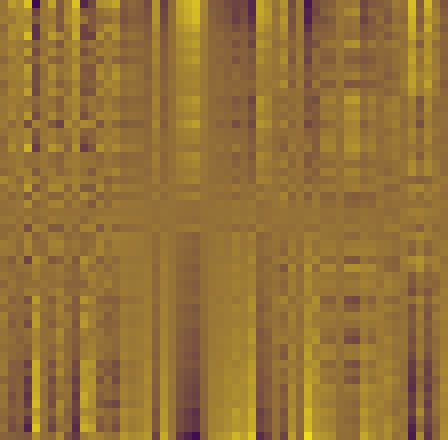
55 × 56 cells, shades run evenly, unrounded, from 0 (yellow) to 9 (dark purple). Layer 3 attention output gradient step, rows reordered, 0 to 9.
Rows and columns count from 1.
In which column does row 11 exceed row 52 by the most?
39
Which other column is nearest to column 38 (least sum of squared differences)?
43
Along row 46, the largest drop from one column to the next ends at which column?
5
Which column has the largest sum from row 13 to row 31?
32
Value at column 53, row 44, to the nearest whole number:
4
